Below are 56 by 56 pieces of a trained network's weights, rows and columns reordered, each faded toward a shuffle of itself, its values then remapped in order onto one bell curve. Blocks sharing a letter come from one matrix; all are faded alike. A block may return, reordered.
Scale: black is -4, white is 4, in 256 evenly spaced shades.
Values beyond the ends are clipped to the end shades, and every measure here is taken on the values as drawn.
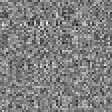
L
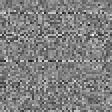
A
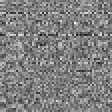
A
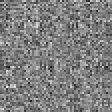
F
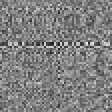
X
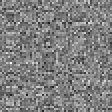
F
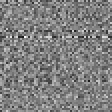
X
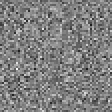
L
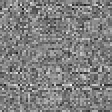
A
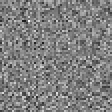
L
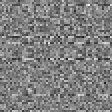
X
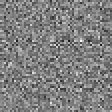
L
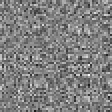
L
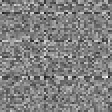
X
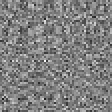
F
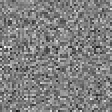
F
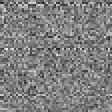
A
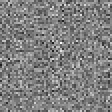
F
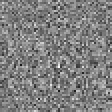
L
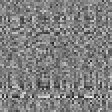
X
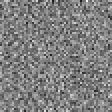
L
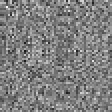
F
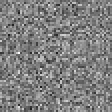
L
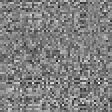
A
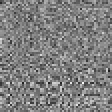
A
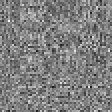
F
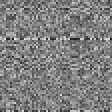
X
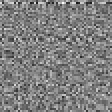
X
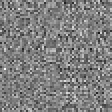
F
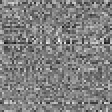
A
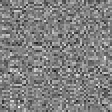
L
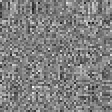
L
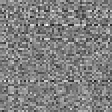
X
